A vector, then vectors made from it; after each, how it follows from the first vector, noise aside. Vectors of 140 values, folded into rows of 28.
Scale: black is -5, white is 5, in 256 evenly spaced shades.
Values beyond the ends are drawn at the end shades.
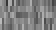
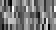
reversed, scaled up.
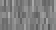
reversed, shrunk.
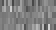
reversed, negated, partly zeroed.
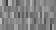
partly zeroed.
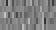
partly zeroed.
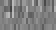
reversed, partly zeroed.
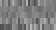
wrapped around, partly zeroed.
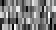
wrapped around, scaled up.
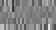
reversed, negated, partly zeroed.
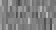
partly zeroed.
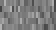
reversed, negated, partly zeroed.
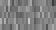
partly zeroed.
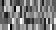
wrapped around, scaled up.
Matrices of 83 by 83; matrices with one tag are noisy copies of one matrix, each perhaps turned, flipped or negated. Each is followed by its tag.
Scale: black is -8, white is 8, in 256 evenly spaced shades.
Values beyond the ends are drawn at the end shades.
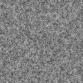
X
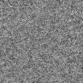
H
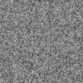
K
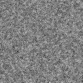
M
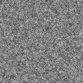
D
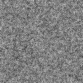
X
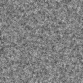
D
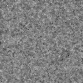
K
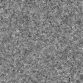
M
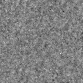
H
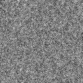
H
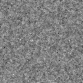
D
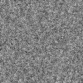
H
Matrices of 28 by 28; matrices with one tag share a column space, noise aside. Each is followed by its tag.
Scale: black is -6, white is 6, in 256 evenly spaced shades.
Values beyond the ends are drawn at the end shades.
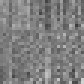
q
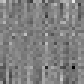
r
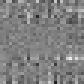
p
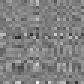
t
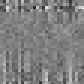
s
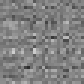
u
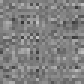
u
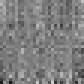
q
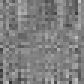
q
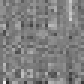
q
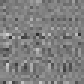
t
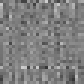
r
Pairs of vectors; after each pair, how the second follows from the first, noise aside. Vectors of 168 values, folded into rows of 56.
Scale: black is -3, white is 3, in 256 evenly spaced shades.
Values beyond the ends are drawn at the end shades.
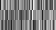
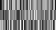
wrapped around, negated.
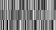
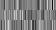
reversed, partly zeroed.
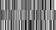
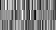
wrapped around, negated.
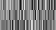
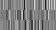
negated, partly zeroed.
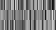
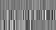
negated, partly zeroed.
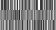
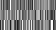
wrapped around.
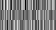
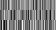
wrapped around, negated.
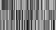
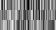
reversed.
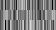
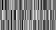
wrapped around.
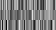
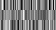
reversed.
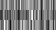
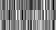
wrapped around.
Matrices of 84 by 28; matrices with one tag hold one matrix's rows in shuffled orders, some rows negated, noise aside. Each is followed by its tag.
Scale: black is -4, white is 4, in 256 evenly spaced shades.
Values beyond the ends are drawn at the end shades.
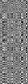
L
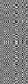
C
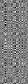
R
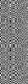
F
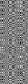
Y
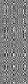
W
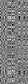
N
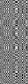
C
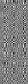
W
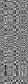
R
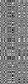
N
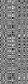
N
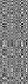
L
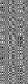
Y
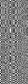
F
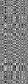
R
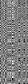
N
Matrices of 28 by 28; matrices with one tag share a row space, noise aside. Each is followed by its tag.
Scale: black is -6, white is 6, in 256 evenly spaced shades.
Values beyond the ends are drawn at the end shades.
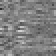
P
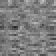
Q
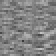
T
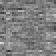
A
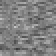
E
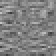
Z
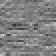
A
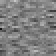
Q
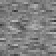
Q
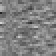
E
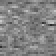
Q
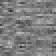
P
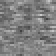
T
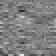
P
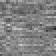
A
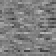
T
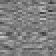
Z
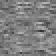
T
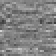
A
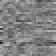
P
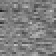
E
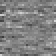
A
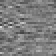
P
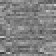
A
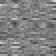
Q
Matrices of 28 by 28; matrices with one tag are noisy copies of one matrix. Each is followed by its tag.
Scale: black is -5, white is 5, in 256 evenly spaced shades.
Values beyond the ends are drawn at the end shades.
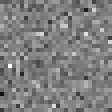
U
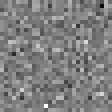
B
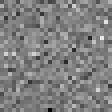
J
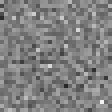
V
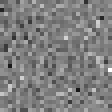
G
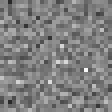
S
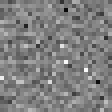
S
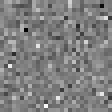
B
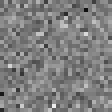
U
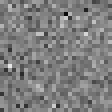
U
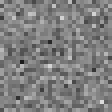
V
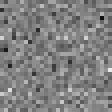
G
